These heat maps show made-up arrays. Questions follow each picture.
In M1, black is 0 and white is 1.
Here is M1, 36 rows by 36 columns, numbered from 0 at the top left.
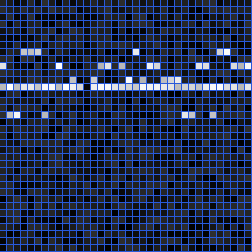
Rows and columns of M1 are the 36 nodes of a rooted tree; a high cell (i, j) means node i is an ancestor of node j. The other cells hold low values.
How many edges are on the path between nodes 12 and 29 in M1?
2
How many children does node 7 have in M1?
6
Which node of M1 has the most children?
9
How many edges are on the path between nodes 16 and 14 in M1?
3
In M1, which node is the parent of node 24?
11
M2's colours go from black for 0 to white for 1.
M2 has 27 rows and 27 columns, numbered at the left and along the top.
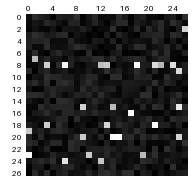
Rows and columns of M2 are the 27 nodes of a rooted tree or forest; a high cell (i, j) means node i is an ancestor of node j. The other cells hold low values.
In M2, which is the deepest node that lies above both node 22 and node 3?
8
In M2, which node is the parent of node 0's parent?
23
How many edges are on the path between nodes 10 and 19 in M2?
2
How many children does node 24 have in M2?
2
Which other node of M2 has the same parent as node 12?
6
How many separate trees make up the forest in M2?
9
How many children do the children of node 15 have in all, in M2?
1
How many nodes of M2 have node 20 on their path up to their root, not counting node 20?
4
